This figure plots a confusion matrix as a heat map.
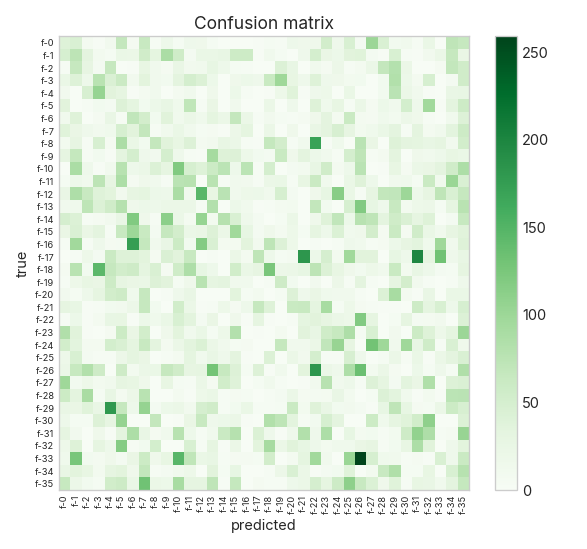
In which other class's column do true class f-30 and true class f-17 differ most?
f-21
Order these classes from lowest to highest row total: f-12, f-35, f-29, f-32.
f-32, f-29, f-35, f-12
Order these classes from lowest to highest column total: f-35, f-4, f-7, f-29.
f-4, f-29, f-7, f-35
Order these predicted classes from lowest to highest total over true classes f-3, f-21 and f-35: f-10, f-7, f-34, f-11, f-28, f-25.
f-28, f-34, f-11, f-25, f-10, f-7
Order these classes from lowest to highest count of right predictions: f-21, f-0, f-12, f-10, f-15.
f-0, f-21, f-15, f-10, f-12
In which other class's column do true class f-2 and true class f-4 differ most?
f-3
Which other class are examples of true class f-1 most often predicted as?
f-9
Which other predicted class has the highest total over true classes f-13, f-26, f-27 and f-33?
f-22
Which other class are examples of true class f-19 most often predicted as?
f-12
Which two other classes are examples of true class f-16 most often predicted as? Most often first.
f-6, f-12
